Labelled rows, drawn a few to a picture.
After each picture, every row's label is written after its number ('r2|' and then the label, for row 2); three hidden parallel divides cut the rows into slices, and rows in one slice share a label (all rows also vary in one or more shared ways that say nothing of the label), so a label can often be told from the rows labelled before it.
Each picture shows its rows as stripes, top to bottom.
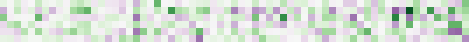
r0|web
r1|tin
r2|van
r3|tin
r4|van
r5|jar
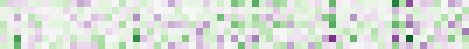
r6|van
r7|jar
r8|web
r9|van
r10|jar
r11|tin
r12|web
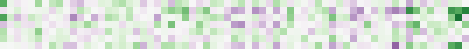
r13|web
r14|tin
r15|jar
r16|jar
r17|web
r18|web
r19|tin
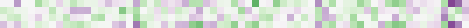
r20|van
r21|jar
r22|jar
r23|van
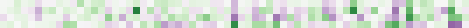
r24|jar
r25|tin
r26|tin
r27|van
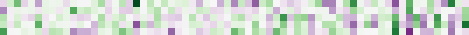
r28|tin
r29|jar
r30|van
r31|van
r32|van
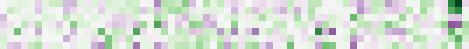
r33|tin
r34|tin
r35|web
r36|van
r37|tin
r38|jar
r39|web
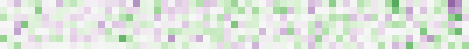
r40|van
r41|van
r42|jar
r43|web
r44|jar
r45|web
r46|jar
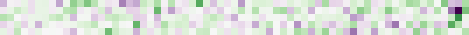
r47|web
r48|van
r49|jar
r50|tin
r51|web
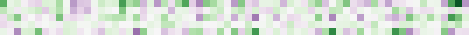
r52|tin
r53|web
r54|tin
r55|jar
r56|van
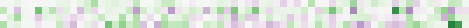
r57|jar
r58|van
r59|jar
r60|tin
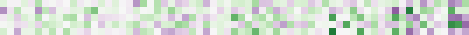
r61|van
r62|tin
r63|van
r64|tin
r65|van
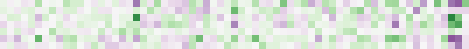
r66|van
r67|web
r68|tin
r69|tin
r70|jar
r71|van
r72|web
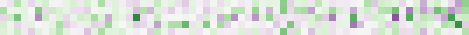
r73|web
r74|van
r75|tin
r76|jar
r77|web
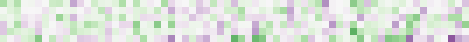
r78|jar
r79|web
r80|jar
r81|jar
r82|jar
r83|van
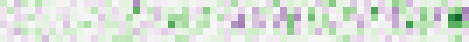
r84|web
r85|tin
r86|tin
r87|tin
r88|web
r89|jar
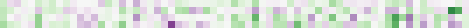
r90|web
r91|tin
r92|van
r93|van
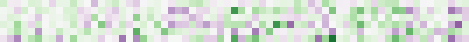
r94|web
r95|van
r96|jar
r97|van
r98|tin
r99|van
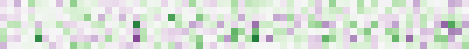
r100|web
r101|web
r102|jar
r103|tin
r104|van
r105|van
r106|web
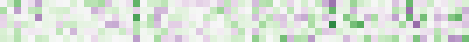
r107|jar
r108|web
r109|tin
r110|web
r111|jar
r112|van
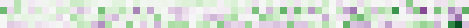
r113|jar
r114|van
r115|web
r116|tin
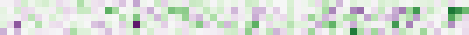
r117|web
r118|tin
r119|tin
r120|van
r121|jar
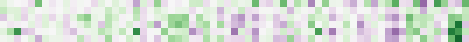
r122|van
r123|jar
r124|tin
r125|tin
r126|tin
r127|tin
